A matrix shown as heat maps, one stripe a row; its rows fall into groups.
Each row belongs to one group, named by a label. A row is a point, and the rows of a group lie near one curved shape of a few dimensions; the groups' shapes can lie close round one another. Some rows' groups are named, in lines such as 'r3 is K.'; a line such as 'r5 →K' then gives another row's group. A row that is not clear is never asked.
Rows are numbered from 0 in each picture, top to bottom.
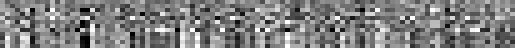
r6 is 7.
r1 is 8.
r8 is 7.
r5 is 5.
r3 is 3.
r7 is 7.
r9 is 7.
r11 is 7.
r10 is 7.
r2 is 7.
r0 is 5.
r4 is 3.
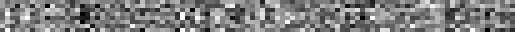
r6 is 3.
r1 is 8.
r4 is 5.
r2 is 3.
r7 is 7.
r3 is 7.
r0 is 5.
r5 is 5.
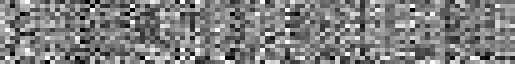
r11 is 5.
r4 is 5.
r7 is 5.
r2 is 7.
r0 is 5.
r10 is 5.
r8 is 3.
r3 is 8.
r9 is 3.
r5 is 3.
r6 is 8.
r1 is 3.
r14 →7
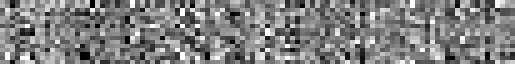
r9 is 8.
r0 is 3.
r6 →5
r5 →8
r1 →3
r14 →7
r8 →3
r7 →3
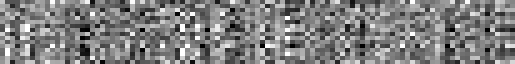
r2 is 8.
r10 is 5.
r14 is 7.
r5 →8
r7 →7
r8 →3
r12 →7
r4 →5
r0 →3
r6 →5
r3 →7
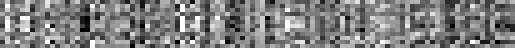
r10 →7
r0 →3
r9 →3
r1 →7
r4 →5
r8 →8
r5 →7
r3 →8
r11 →7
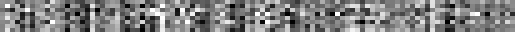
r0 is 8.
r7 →3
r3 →7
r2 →5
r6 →3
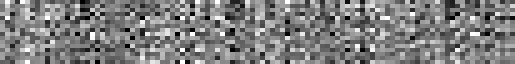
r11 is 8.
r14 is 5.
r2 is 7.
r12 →5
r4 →7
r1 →3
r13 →5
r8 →7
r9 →7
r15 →5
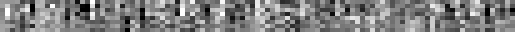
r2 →7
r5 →8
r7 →8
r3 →7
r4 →3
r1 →7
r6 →3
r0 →7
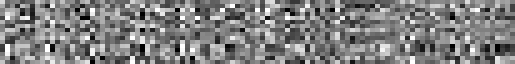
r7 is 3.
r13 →7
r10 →5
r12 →7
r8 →3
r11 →7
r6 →5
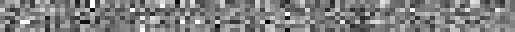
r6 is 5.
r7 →5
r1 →7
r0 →7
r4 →5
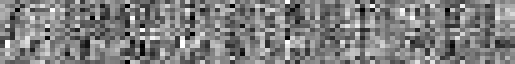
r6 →3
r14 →5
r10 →7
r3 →8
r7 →5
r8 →8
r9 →5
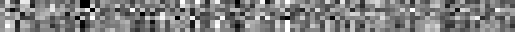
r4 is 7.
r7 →5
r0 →5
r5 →5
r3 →3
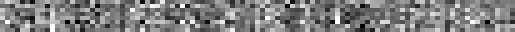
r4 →3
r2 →3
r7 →8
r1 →5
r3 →8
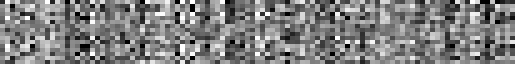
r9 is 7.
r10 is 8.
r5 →7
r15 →5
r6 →5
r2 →3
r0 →7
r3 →7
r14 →3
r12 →7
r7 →5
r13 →7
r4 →7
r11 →7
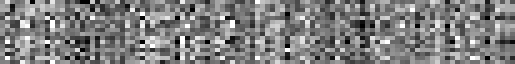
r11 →5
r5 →8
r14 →7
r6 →8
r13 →5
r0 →7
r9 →5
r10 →7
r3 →5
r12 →5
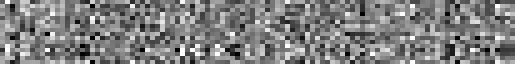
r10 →5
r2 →8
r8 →8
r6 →3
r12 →7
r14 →5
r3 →8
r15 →3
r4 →7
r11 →5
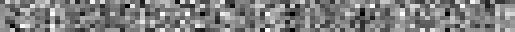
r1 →8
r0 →7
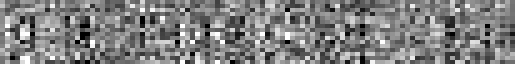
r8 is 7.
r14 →8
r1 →3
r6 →7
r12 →3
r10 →7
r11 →7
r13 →3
